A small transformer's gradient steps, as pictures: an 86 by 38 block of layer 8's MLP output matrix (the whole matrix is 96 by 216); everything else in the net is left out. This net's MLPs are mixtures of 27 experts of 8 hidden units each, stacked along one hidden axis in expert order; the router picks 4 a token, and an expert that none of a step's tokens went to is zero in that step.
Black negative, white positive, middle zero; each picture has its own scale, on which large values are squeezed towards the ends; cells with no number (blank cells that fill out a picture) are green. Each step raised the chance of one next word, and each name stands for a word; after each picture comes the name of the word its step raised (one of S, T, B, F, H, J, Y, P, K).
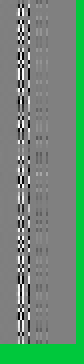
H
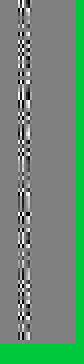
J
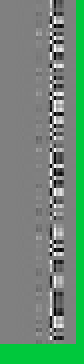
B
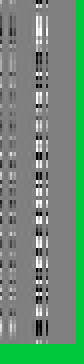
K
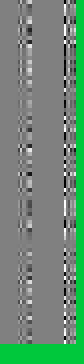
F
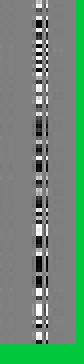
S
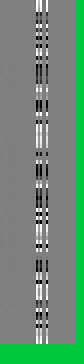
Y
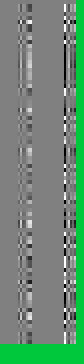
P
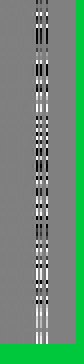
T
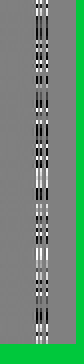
K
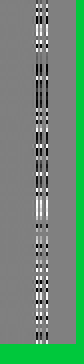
F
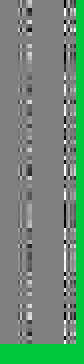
H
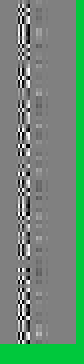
F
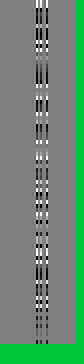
J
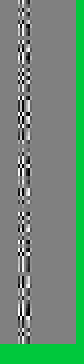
B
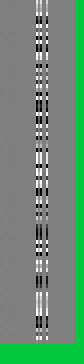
B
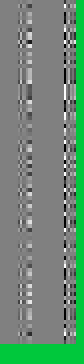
J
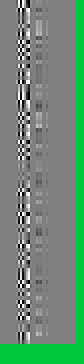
J
